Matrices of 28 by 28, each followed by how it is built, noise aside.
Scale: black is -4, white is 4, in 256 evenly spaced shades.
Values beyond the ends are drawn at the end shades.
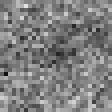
smooth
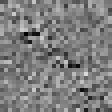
banded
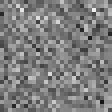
Toeplitz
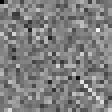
diagonal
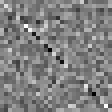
diagonal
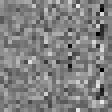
uneven columns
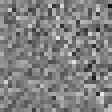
upper triangular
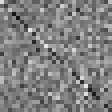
diagonal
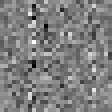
uneven columns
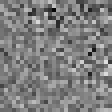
upper triangular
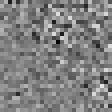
upper triangular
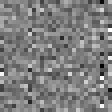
uneven columns
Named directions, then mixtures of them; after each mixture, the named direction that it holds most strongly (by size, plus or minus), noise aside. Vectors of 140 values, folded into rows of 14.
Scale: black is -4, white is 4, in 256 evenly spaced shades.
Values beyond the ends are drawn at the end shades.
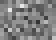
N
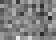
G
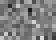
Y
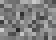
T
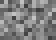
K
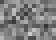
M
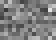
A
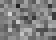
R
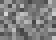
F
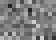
Y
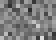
Y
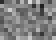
G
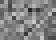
K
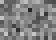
T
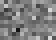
A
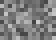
F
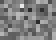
N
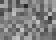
G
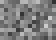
T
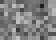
F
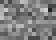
A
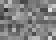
A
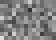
M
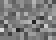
T
